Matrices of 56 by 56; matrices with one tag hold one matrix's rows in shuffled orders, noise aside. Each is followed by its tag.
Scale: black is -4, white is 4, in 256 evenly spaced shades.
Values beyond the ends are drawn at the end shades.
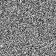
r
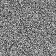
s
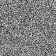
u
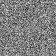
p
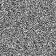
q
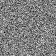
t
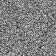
q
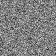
t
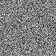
r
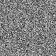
r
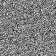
t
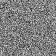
s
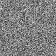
r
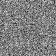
p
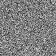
q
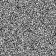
t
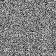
p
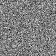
s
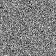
s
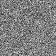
u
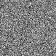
u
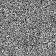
p
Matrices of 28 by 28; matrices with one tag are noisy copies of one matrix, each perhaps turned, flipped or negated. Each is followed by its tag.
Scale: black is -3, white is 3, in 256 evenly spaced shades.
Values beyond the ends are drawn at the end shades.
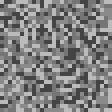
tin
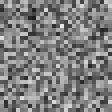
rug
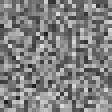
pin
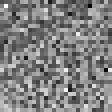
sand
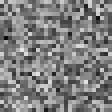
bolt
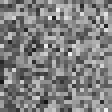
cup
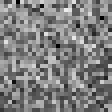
cup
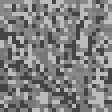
sand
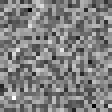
rug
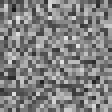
tin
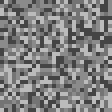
rug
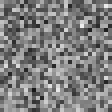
pin
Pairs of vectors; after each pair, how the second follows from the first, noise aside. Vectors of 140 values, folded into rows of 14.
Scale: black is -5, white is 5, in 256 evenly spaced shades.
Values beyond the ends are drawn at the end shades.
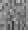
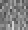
negated.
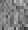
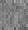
shrunk.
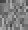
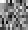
negated, scaled up.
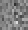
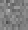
wrapped around, shrunk.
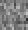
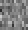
reversed.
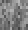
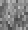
reversed, negated.
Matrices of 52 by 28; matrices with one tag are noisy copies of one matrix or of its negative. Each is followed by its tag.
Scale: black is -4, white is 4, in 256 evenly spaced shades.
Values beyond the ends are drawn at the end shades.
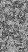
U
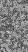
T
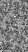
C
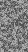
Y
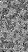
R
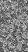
Y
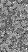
T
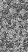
R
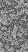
Y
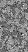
U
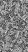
C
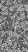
T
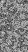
T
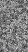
Y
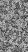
C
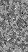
C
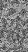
R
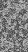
R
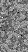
T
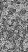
R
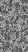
C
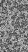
T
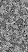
C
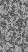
C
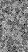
U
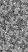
C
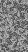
T
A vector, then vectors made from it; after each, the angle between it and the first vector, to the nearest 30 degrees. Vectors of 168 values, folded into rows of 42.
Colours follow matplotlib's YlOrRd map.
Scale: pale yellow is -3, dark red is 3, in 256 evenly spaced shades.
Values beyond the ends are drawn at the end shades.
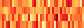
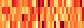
150 degrees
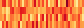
60 degrees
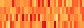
150 degrees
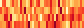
90 degrees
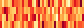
150 degrees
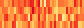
120 degrees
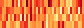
120 degrees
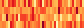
120 degrees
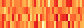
30 degrees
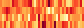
150 degrees
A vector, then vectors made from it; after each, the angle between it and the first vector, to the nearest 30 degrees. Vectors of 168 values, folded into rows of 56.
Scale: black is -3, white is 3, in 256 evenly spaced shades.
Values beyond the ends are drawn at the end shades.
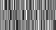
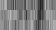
120 degrees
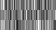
30 degrees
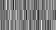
150 degrees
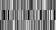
90 degrees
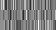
30 degrees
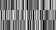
90 degrees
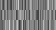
120 degrees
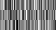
30 degrees
